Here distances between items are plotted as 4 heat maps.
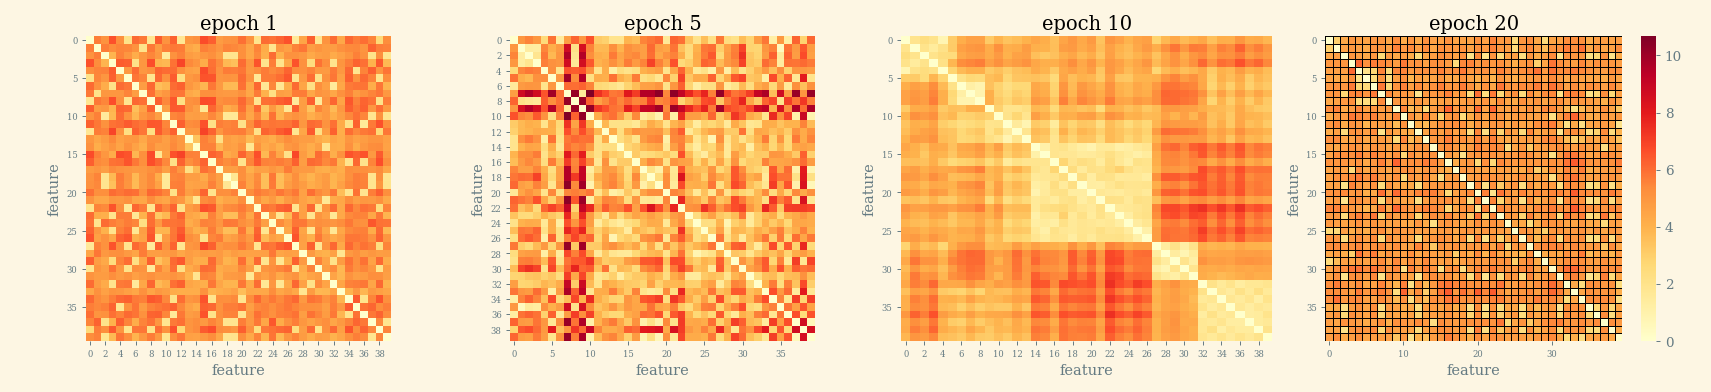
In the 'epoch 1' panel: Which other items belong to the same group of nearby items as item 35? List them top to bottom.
4
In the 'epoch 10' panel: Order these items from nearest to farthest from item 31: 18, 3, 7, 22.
3, 7, 18, 22
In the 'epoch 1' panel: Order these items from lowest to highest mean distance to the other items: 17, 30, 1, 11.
30, 17, 1, 11
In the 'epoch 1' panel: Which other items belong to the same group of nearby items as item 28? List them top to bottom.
33
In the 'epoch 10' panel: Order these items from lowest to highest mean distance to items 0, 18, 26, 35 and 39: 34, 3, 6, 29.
6, 34, 3, 29
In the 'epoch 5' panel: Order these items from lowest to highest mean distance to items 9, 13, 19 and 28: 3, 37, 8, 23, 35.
23, 37, 35, 3, 8
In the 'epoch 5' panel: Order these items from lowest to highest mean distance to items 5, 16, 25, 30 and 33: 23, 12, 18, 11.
11, 18, 23, 12
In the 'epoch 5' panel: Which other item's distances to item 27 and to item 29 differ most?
38
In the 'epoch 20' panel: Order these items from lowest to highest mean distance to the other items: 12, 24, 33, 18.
12, 24, 18, 33
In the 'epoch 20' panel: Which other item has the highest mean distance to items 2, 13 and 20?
30
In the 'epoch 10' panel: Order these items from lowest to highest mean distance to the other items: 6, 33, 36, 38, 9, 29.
9, 6, 33, 38, 36, 29
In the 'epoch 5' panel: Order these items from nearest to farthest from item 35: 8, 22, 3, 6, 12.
3, 8, 22, 12, 6
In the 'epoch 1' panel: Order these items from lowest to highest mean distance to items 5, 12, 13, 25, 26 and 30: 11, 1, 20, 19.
19, 1, 20, 11
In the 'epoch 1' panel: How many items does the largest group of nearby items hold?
8
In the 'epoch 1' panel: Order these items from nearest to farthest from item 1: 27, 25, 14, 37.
14, 25, 27, 37
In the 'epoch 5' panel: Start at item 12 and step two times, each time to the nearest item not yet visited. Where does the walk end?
31
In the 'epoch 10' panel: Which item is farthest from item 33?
22
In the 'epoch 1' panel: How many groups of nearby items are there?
10
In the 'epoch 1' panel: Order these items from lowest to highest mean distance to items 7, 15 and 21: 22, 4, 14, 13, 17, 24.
14, 24, 13, 17, 4, 22
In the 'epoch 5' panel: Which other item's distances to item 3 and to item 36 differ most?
8
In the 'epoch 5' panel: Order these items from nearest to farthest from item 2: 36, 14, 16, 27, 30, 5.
27, 5, 14, 16, 36, 30
